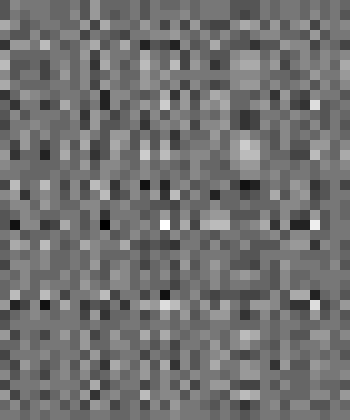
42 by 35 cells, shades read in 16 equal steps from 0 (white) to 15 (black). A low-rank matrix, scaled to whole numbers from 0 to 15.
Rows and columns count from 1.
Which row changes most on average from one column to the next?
23
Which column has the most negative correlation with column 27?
31
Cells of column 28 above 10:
3
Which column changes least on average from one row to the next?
34
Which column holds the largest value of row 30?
17
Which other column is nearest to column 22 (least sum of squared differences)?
29
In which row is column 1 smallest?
7
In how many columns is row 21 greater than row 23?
18
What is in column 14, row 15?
10
